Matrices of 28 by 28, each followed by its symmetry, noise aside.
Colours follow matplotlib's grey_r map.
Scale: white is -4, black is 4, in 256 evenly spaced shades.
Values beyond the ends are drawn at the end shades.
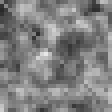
no symmetry.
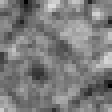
symmetric across the other diagonal.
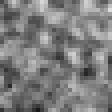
no symmetry.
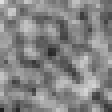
symmetric.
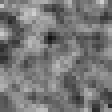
no symmetry.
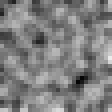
symmetric.
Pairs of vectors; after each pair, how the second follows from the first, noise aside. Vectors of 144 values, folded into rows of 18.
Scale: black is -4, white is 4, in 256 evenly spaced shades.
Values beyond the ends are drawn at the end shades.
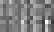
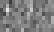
reversed, partly zeroed.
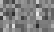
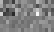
partly zeroed.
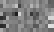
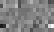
partly zeroed.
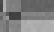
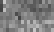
partly zeroed.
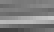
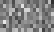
shuffled.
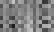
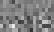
negated, partly zeroed.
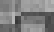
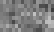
negated, partly zeroed.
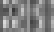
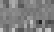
reversed, partly zeroed.
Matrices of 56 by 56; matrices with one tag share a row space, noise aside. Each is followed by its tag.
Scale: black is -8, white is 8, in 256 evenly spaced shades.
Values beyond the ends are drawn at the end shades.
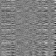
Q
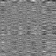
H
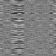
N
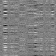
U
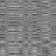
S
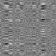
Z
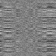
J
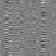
Z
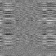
J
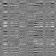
U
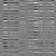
U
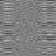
J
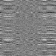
J
